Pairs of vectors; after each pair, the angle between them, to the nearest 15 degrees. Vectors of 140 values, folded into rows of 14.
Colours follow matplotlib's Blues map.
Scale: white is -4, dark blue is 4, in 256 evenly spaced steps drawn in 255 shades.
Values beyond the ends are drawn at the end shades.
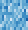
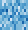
75 degrees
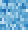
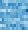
150 degrees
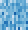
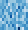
60 degrees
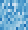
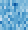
135 degrees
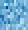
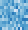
90 degrees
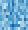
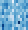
120 degrees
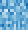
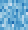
90 degrees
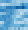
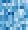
60 degrees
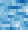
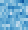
30 degrees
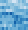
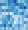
150 degrees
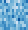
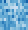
30 degrees
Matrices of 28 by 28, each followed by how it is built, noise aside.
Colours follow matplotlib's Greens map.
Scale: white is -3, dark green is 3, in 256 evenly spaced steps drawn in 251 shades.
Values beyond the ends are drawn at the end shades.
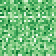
repeating columns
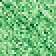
Toeplitz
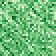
Toeplitz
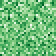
repeating columns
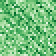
Toeplitz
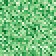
Toeplitz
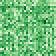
blocks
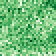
smooth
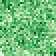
smooth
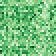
blocks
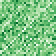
Hankel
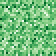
repeating columns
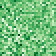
lower triangular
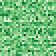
blocks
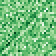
Hankel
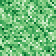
Toeplitz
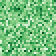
repeating columns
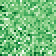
lower triangular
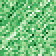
Hankel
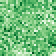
smooth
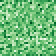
repeating columns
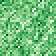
Hankel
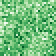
smooth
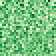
repeating columns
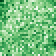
smooth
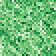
Toeplitz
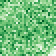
smooth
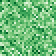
Toeplitz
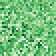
lower triangular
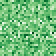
repeating columns
